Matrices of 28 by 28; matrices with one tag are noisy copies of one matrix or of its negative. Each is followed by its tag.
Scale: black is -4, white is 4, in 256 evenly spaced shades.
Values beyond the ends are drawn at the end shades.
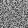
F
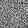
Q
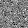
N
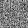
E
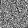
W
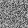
Q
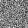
F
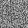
E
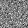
Q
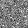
N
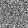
Q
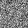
Q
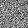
N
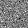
N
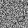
F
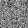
F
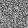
N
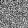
W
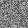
E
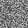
N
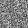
E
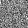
W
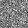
E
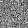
F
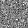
F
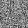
E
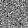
F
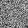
Q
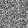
F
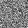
N
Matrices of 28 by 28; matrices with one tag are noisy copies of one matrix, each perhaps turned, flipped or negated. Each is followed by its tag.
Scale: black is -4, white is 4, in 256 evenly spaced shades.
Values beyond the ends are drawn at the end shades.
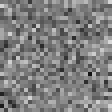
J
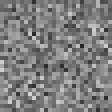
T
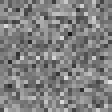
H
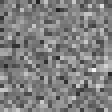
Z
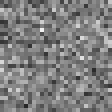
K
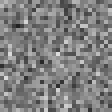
Z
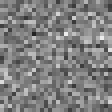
K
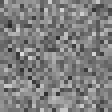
H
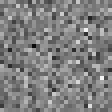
H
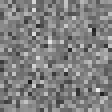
T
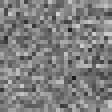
K
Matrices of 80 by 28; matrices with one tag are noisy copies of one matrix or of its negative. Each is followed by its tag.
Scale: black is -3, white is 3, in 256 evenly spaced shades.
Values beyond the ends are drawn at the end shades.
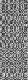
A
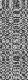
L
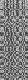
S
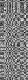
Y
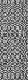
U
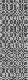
A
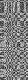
Y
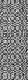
U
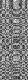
L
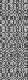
A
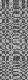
L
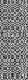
U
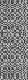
U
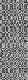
A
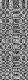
L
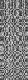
S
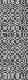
U
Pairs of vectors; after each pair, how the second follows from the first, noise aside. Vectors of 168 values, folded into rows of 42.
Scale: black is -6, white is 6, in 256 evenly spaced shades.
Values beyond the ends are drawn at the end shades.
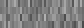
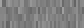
reversed, negated, shrunk.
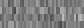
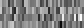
scaled up.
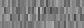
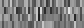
scaled up.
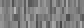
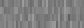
reversed, negated, shrunk.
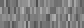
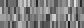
scaled up.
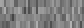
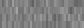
reversed, shrunk.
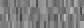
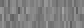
reversed, negated, shrunk.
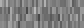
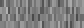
wrapped around, negated.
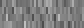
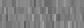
negated, shrunk.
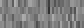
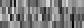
wrapped around, scaled up.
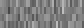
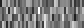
wrapped around, scaled up.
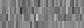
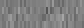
reversed, negated, shrunk.
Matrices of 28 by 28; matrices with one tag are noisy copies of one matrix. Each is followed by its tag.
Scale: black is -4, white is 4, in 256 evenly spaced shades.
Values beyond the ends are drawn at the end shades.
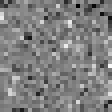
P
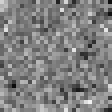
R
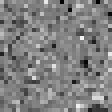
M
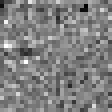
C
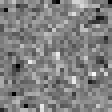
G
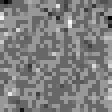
P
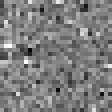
C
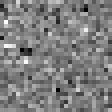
C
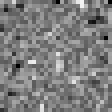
G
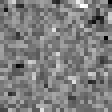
G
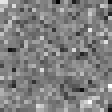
R
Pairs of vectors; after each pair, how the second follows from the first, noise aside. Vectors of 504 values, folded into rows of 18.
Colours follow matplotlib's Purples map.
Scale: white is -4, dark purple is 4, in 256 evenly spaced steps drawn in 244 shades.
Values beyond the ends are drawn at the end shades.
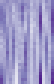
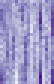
copied.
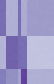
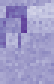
wrapped around, partly zeroed.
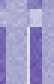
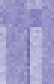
negated, shrunk.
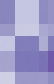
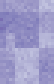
reversed, shrunk.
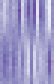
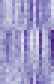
wrapped around, negated.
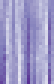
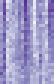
reversed.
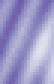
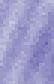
negated, shrunk.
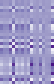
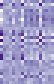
reversed, negated.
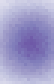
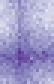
wrapped around, negated.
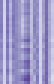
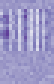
wrapped around, partly zeroed.
